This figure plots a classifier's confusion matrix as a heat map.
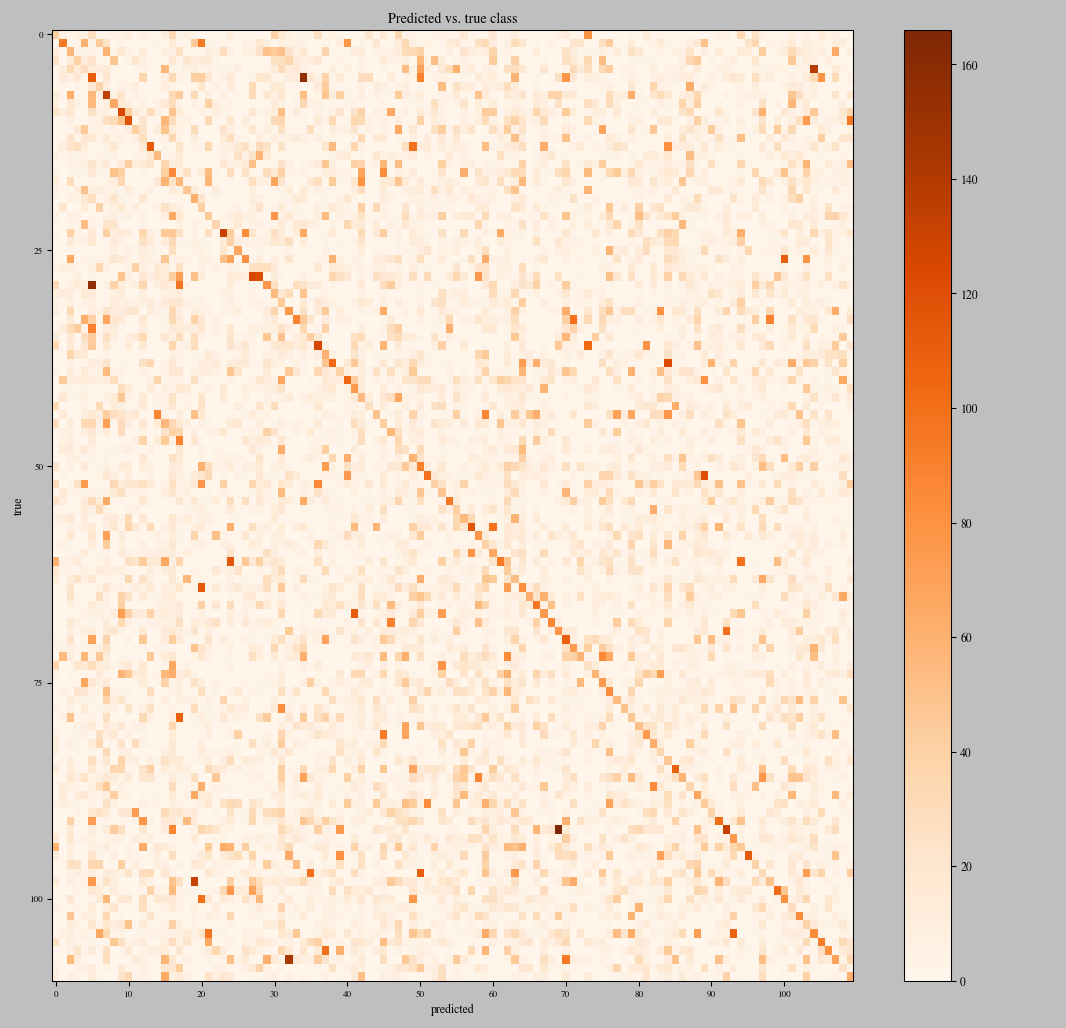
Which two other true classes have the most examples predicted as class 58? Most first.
86, 28
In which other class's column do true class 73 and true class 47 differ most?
17
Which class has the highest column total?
16
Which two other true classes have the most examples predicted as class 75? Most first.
72, 11
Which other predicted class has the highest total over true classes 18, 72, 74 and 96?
62
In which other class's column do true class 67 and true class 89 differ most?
41
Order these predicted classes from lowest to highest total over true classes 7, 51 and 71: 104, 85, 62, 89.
85, 62, 104, 89
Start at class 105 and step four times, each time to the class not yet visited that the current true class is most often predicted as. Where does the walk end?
5
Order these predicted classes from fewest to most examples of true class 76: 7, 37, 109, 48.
109, 48, 37, 7
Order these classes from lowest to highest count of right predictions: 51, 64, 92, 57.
64, 51, 57, 92
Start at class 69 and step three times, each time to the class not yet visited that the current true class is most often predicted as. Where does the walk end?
45
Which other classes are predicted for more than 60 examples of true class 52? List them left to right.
4, 20, 36
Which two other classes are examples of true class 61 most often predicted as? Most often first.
24, 94
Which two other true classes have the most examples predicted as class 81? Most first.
36, 74
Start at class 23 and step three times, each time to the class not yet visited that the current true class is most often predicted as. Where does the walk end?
20
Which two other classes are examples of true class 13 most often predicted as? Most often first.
49, 84
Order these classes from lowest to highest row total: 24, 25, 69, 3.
25, 24, 69, 3
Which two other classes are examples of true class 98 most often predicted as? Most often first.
19, 5
